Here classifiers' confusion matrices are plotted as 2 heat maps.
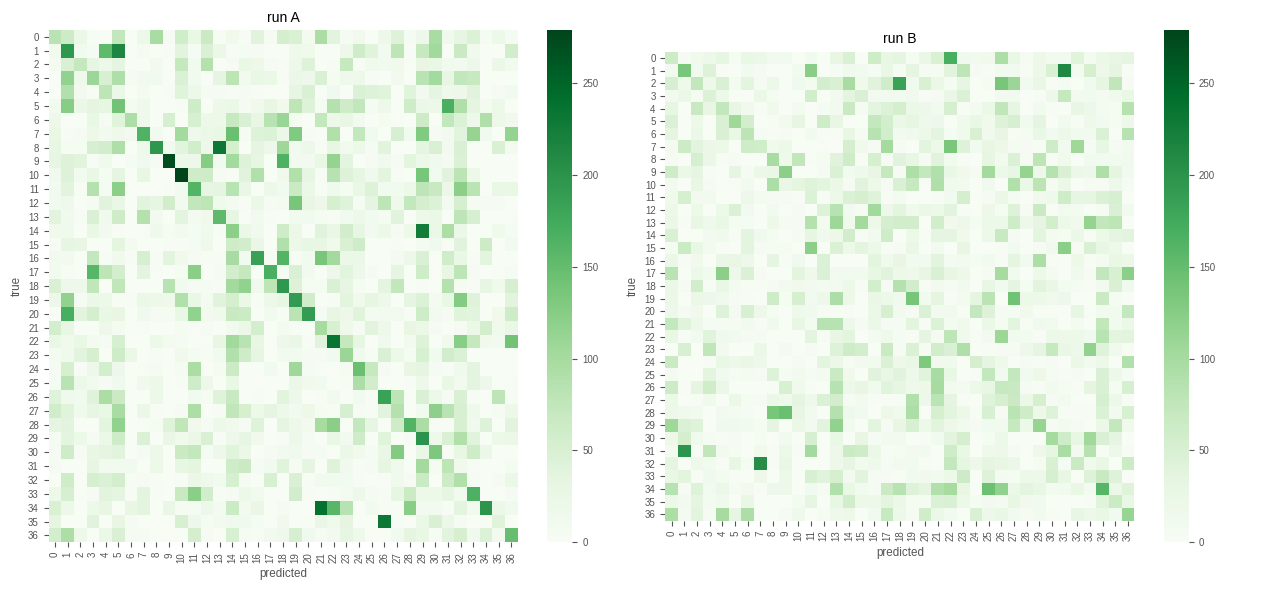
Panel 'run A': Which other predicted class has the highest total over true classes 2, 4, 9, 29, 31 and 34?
22
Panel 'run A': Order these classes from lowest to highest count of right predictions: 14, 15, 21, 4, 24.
15, 4, 21, 14, 24
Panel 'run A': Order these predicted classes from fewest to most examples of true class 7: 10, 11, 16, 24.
11, 16, 24, 10
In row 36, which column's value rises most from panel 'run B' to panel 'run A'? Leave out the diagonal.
1
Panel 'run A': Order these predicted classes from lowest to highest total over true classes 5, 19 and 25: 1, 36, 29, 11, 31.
36, 29, 11, 31, 1
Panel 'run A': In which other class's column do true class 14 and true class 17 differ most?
29
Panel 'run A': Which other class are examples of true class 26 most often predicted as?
4
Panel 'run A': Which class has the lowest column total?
6
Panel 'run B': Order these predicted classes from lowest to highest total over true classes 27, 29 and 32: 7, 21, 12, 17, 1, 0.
17, 1, 12, 21, 0, 7
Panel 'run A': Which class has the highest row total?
7
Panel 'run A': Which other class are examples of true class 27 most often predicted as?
30
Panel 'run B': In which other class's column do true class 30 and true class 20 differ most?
33
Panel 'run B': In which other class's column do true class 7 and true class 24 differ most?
22
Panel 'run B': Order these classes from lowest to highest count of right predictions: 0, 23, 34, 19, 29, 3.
3, 0, 23, 29, 19, 34
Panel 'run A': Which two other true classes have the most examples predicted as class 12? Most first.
9, 2
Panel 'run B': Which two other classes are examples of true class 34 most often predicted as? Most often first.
25, 26
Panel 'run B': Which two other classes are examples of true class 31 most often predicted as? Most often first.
1, 11
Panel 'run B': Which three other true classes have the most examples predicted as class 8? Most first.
28, 10, 19
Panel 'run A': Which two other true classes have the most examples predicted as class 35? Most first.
26, 8
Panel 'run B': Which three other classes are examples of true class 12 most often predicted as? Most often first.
16, 13, 29
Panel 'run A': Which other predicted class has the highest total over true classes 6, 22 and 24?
14
